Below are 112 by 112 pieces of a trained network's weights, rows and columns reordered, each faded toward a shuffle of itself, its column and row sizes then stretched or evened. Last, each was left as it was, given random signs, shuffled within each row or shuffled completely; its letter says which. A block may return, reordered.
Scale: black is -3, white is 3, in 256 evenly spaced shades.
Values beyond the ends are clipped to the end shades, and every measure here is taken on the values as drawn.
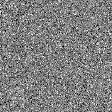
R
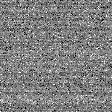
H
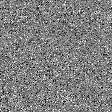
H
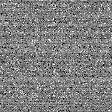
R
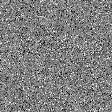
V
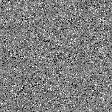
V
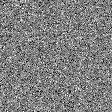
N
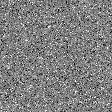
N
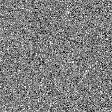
V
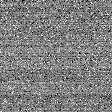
H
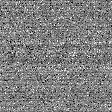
H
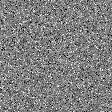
N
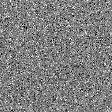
V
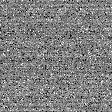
H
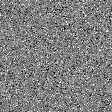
N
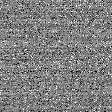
R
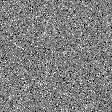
N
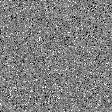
V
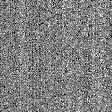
R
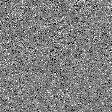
V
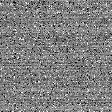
R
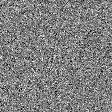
H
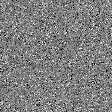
V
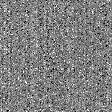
R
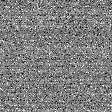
H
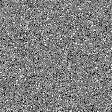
H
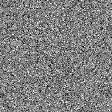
R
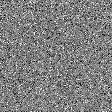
H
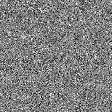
R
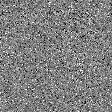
V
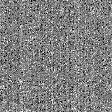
R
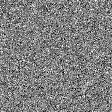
H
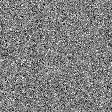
N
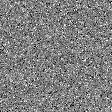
N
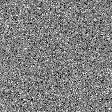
H
